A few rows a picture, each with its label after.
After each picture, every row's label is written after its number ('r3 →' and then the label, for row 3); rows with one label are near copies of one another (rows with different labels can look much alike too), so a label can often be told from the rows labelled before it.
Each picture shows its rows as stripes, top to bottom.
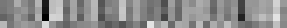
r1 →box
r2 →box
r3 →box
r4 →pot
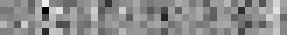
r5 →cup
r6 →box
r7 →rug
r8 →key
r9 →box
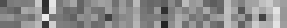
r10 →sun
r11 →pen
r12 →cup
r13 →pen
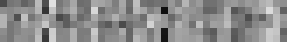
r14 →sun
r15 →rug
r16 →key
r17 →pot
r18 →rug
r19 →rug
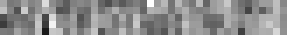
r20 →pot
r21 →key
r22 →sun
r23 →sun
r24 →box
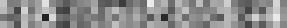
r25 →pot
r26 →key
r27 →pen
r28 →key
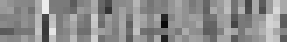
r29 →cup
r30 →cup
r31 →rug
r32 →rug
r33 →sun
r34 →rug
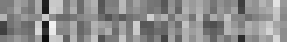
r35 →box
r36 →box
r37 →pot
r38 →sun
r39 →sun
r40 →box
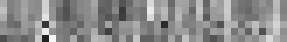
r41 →pot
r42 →pot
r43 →pot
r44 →pen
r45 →cup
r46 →sun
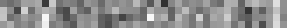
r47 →pen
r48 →key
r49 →pot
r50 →cup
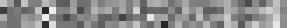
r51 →key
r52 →sun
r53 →pot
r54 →pen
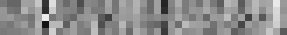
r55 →pen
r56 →pen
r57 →cup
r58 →box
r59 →rug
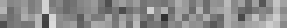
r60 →cup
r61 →pot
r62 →pen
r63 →sun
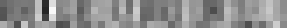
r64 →sun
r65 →sun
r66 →sun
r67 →key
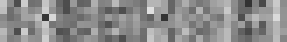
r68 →key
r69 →pot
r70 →pen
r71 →cup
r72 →key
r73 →pot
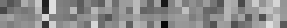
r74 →pen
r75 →sun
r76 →cup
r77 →rug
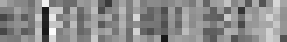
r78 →cup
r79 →box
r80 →sun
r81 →box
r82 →sun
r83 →rug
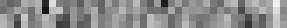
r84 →pen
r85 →box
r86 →key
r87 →key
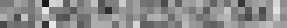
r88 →box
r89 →cup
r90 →key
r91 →sun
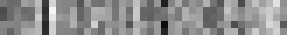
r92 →pen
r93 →sun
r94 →sun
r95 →rug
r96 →pen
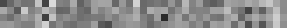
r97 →sun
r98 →key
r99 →pen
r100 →cup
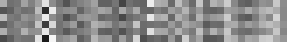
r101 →pot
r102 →sun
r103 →pot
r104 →sun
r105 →pot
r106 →sun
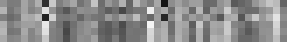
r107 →rug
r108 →pot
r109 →pen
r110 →pot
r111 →pot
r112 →pot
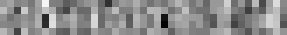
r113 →cup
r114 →key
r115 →rug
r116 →rug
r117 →key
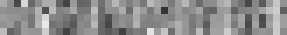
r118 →key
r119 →rug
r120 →cup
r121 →cup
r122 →pot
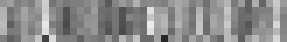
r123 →cup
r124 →pot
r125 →pot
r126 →pot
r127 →pot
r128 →pen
